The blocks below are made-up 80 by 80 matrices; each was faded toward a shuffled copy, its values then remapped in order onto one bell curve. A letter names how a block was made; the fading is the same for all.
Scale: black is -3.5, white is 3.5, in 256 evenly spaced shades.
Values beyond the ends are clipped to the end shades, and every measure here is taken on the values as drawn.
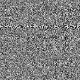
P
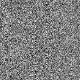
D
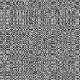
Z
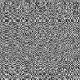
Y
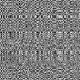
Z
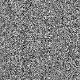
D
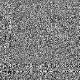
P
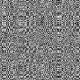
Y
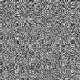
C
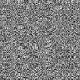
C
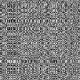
Y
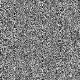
D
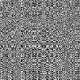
Y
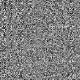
P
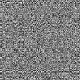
C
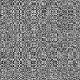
Y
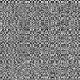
Z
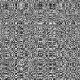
Y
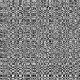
Z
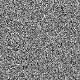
D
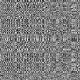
Z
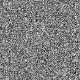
D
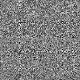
P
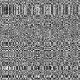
Z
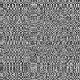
Z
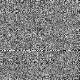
P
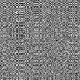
Z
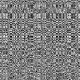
Z
